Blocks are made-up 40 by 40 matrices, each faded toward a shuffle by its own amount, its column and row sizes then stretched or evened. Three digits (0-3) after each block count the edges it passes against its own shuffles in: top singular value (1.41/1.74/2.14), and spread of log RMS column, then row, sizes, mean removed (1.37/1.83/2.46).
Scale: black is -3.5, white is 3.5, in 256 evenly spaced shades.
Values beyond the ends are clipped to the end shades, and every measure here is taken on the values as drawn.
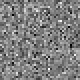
0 1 0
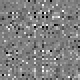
2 1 2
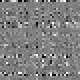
2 2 3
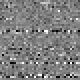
2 0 3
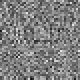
2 0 1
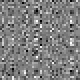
3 3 1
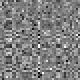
3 2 1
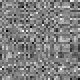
3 2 1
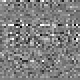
2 0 3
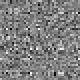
2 1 2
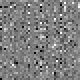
1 3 1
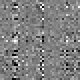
3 3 2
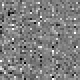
0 2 0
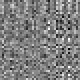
3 3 0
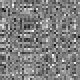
3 2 0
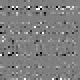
2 1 3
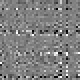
3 2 3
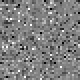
1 0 0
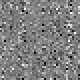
0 2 1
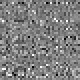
2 0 2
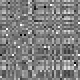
3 1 0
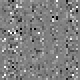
0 3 1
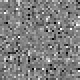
0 1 1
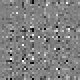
1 2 2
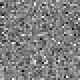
0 1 1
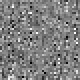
0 3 1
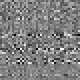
2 0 3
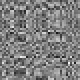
3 1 2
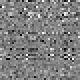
2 0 2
